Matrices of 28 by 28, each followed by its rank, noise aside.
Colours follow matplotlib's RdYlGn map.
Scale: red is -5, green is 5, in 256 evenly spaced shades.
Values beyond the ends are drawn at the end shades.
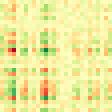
one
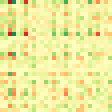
two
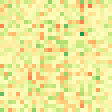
six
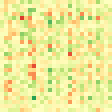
four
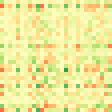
two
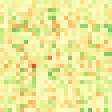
six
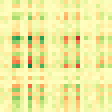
one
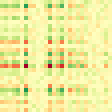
one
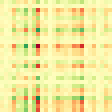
one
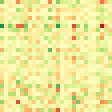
three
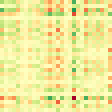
two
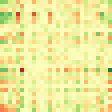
two
